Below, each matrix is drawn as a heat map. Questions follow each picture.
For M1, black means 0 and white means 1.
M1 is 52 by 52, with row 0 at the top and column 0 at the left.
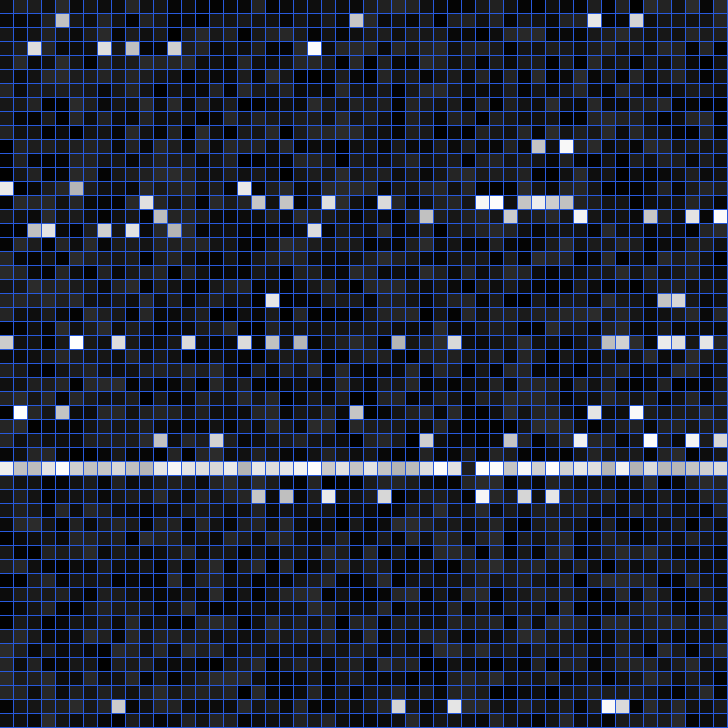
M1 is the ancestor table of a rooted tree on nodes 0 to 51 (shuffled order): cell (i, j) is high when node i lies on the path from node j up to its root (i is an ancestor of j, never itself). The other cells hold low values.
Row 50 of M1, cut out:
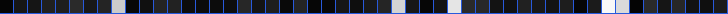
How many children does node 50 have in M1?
5
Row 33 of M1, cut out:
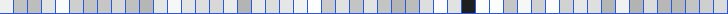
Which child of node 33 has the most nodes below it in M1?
24
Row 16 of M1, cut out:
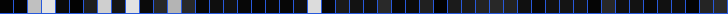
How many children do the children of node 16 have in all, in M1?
5
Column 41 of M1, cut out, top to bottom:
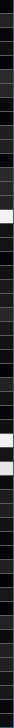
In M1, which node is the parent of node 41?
15
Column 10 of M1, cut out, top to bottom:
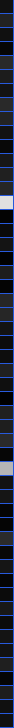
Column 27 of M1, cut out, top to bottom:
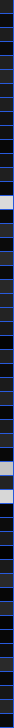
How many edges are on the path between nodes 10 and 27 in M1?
3
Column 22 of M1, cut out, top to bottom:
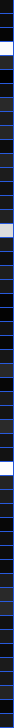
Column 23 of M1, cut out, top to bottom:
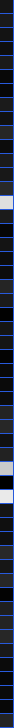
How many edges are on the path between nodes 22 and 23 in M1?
6
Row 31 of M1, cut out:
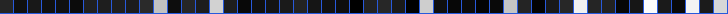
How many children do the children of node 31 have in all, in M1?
7
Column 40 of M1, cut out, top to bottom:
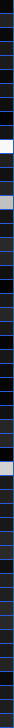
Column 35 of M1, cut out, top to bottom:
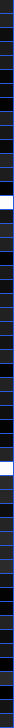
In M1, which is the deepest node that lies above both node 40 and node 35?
14
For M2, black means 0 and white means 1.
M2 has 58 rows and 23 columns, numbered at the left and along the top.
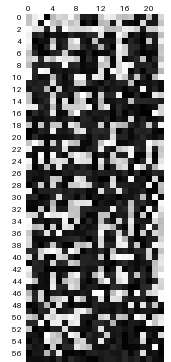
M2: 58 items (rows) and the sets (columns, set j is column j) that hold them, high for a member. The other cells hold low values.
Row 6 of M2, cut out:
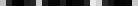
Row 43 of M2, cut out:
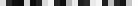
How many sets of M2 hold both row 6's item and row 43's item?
4
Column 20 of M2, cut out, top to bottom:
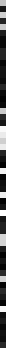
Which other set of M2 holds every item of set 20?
22
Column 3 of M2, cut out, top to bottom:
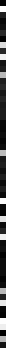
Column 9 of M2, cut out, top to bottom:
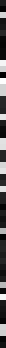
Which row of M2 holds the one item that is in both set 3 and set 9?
54
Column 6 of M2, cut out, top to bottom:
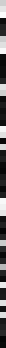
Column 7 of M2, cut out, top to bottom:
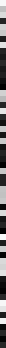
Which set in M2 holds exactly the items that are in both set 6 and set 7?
1
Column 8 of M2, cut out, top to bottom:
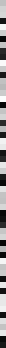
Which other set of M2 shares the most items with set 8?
4
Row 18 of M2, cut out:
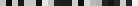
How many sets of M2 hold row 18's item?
12
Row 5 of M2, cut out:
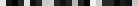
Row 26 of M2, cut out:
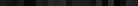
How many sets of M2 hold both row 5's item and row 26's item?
0
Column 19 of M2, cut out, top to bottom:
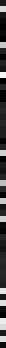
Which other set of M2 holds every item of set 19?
5
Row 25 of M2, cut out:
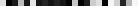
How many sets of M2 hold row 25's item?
10
